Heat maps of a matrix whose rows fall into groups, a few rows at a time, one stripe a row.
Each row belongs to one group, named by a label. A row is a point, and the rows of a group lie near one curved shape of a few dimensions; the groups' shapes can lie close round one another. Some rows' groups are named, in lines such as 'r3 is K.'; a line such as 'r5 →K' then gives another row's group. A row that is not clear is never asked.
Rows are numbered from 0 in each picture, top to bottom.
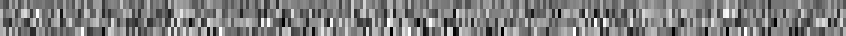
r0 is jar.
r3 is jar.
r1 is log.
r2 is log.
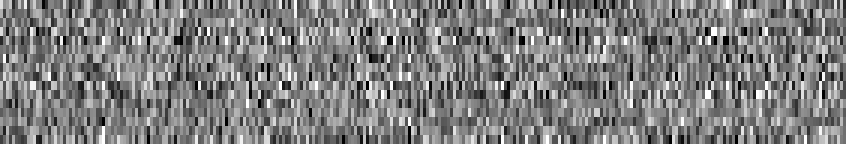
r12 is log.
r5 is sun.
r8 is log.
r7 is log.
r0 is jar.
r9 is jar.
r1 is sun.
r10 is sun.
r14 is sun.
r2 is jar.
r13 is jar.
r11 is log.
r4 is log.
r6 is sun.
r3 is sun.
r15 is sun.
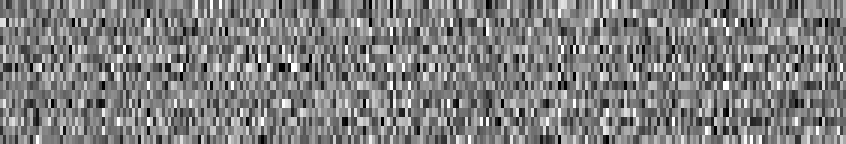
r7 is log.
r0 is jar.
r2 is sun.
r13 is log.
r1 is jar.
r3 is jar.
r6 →log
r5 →sun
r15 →log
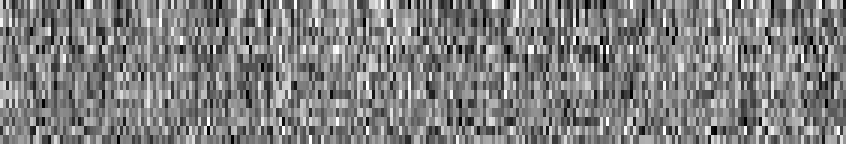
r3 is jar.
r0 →sun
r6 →sun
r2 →sun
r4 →sun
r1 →sun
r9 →sun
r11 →sun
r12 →jar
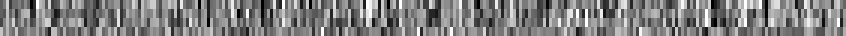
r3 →jar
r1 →sun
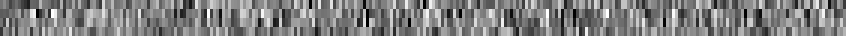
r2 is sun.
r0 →log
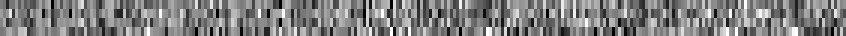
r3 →jar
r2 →jar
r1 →sun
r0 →jar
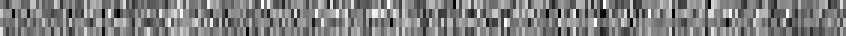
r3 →sun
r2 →jar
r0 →log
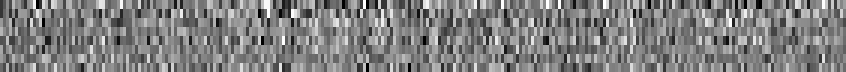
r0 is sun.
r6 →jar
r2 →sun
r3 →sun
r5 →sun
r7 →sun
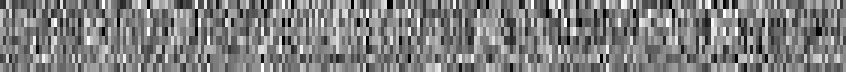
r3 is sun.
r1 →sun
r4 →sun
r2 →jar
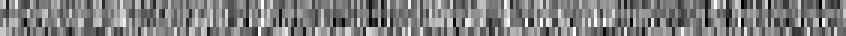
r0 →sun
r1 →jar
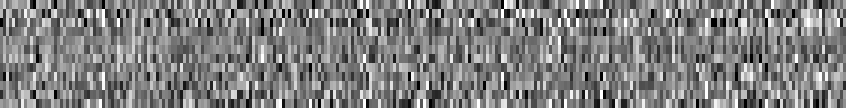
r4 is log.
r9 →jar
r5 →log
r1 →jar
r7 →log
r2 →sun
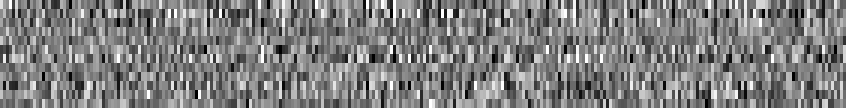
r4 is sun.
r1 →jar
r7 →log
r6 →sun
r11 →sun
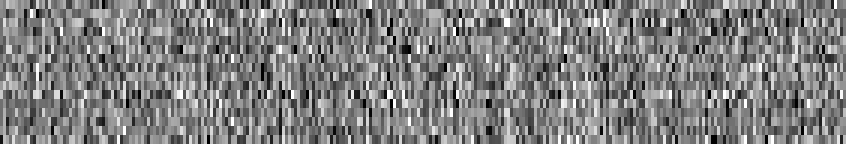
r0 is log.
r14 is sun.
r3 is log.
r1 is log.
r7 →log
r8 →log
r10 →log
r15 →sun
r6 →jar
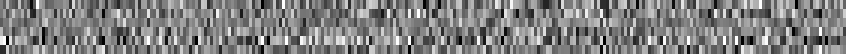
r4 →sun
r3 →jar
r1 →sun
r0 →log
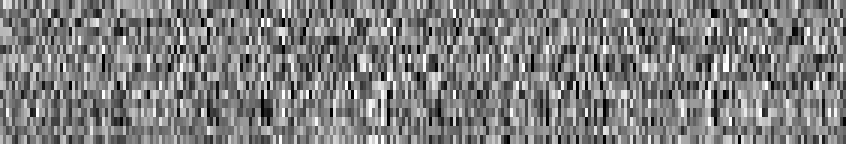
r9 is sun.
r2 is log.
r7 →log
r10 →log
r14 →log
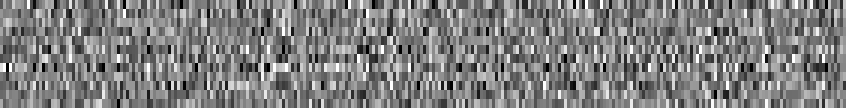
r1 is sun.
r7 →sun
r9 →jar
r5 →log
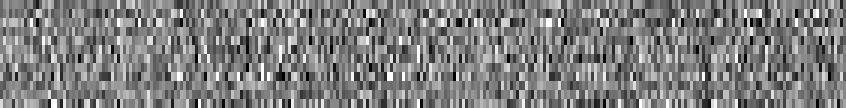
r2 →log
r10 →log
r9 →sun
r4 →log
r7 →sun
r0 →log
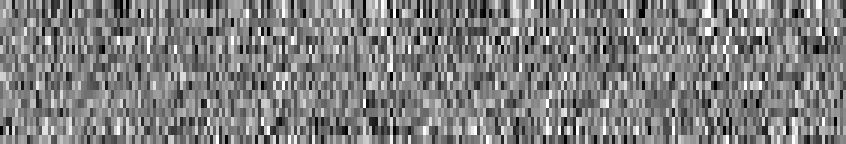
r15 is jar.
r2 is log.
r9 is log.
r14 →sun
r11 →sun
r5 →sun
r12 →jar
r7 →log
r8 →jar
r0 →sun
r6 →jar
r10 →log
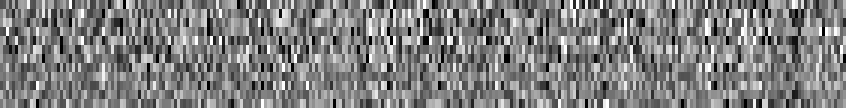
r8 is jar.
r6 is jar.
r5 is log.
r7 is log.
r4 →jar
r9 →log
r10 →jar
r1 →jar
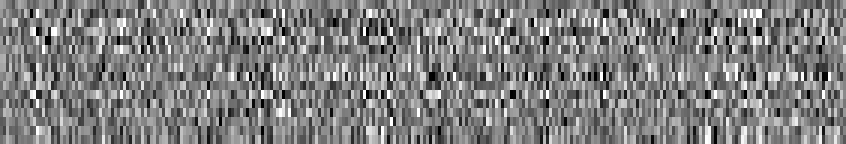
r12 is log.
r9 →sun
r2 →sun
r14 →sun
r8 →sun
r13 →jar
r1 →log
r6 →jar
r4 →log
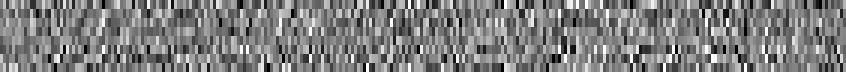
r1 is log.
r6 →log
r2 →jar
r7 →sun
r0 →sun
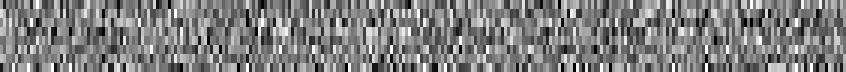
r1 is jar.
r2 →log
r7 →sun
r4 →sun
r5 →jar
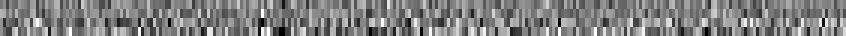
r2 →log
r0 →log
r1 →sun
